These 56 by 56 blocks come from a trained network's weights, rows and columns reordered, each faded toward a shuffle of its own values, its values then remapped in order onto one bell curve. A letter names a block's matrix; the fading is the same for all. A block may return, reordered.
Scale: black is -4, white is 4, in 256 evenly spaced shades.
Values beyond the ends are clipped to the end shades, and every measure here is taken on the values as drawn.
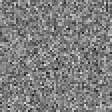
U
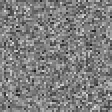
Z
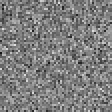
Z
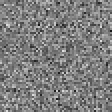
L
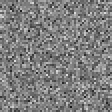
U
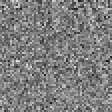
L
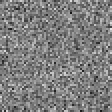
U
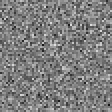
U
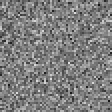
Z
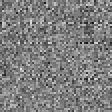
L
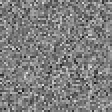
U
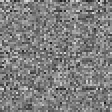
L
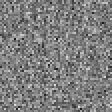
U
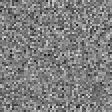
L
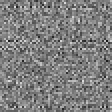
L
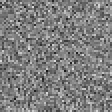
U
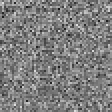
Z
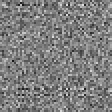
L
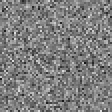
U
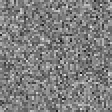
U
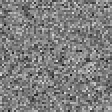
U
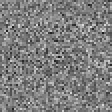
Z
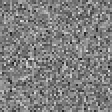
U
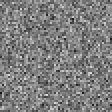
U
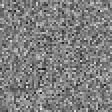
U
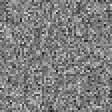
Z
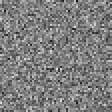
Z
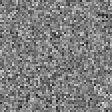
Z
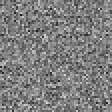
U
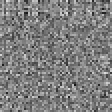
L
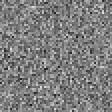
Z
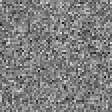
Z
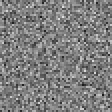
U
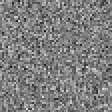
U
